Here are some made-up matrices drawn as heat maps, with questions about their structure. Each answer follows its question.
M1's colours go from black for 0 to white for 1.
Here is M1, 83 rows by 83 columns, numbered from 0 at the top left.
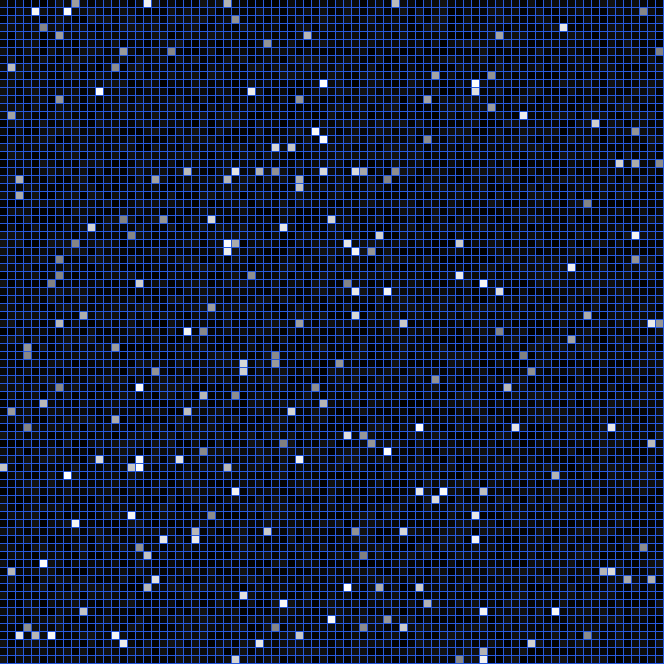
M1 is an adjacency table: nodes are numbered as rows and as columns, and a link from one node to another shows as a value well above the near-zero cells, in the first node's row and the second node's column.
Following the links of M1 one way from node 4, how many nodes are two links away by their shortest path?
2
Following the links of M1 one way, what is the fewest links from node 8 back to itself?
2
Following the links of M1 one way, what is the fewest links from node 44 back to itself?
3
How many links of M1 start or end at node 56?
2
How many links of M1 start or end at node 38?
2
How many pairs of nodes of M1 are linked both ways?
2
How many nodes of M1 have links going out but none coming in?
8
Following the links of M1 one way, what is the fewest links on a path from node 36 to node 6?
6
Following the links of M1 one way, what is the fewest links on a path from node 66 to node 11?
5
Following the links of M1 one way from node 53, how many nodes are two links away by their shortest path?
9
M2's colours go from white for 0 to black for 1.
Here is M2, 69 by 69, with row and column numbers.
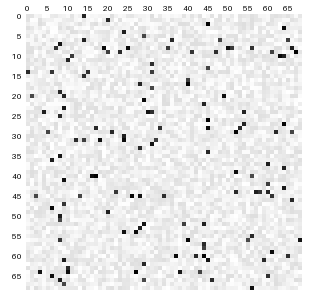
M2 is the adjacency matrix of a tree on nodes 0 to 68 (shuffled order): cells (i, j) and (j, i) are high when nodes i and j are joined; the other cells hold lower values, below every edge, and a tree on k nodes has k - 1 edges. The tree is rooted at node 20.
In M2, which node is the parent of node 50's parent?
56
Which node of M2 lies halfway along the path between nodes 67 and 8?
28
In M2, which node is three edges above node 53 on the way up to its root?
61
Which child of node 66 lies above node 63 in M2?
29
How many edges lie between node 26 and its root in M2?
4
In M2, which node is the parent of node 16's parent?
17
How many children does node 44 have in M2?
4
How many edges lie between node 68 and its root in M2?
8
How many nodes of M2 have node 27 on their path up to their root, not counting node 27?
7
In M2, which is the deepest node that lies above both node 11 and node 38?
64
